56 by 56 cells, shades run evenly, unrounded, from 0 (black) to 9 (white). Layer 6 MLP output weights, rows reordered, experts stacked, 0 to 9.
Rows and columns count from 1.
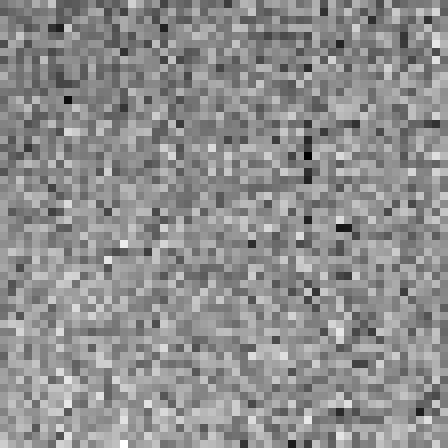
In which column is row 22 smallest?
39
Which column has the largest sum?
55
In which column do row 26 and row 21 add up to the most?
9
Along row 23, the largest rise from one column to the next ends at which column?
40
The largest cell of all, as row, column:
56, 16
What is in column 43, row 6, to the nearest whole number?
1
